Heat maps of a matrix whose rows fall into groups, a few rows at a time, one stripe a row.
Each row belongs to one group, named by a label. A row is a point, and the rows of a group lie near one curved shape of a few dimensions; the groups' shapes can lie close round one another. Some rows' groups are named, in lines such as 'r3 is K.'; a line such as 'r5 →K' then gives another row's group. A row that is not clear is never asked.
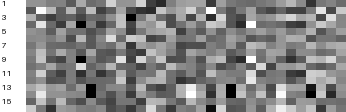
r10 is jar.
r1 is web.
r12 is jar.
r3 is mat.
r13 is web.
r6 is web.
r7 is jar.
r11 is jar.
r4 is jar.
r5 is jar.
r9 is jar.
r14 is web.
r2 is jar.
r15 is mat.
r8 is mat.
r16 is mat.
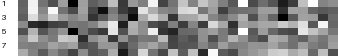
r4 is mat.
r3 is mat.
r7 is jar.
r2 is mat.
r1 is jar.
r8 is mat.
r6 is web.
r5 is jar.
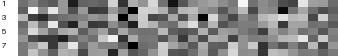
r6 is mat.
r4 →mat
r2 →mat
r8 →web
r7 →jar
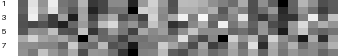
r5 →mat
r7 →jar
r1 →mat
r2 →mat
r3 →jar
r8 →jar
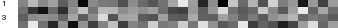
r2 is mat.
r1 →web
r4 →jar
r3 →web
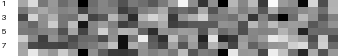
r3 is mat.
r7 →mat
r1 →web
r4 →jar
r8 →web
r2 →jar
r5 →web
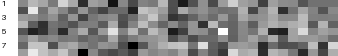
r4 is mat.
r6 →jar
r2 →mat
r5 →mat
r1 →web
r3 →jar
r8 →web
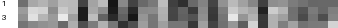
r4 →jar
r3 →web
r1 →web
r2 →web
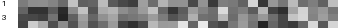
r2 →mat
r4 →jar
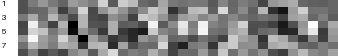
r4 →jar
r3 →mat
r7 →web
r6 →web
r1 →web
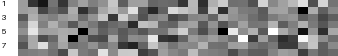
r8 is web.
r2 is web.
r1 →mat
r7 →jar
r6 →jar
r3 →web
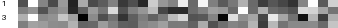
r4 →jar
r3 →web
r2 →jar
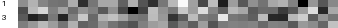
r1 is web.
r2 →jar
